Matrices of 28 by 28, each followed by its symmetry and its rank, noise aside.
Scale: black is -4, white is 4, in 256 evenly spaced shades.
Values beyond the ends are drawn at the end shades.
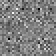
symmetric, rank five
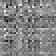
no symmetry, rank three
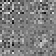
symmetric, rank three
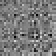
symmetric, rank four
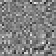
no symmetry, rank five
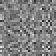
no symmetry, rank three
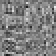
antisymmetric, rank four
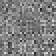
no symmetry, rank five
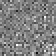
symmetric, rank five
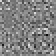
symmetric, rank four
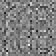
no symmetry, rank five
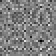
symmetric, rank three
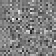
no symmetry, rank five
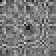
symmetric, rank four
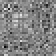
symmetric, rank five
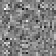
no symmetry, rank four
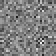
symmetric, rank three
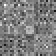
symmetric, rank four
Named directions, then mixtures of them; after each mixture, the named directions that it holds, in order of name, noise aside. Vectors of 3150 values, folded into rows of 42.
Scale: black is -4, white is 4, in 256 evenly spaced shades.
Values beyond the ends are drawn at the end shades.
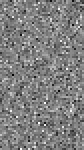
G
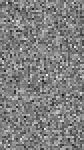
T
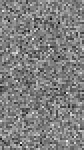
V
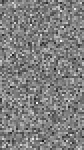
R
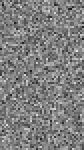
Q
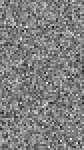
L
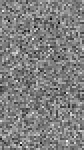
V.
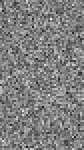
Q, V.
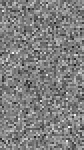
R, T, V.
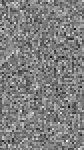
R, V.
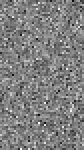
G.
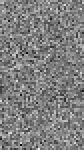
R, V.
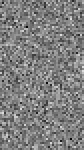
L.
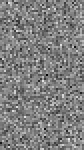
T.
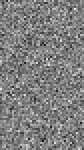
Q, R.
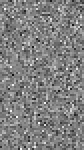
G.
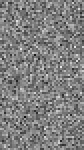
L, T.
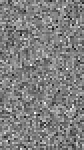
G, L, T.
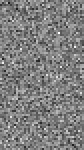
T.
